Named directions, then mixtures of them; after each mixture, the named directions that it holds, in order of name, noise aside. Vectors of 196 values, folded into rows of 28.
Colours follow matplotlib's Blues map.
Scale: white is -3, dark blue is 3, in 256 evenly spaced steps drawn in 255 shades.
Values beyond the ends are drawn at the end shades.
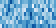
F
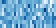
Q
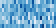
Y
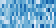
Q, Y.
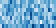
F, Y.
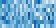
Q, Y.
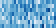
Y.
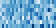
F, Y.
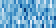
Q, Y.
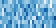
Q, Y.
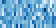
Q.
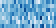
Y.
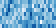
F.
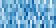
Q, Y.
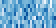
Q, Y.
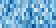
F.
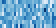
Q.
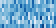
Y.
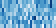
Q, Y.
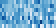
F, Y.
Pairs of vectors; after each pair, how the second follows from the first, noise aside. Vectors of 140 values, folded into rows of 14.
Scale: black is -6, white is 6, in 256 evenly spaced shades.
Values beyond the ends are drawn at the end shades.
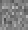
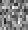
scaled up.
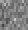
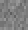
wrapped around, negated, shrunk.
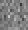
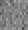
wrapped around, negated, shrunk.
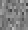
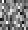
wrapped around, negated, scaled up.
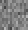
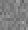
reversed, negated, shrunk.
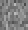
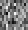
scaled up.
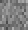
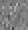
wrapped around, negated, partly zeroed.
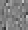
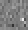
wrapped around, negated, partly zeroed.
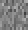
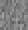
reversed, negated, shrunk.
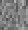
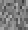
negated.
